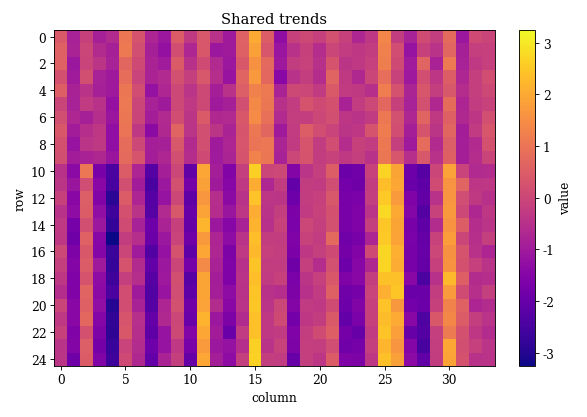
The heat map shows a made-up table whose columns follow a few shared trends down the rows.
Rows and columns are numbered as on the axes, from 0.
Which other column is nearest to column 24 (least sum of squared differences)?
20
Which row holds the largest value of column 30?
18
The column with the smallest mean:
4
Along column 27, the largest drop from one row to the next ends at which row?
10
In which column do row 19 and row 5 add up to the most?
15
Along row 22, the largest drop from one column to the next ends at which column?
27
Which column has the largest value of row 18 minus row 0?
26
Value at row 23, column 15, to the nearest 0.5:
2.5
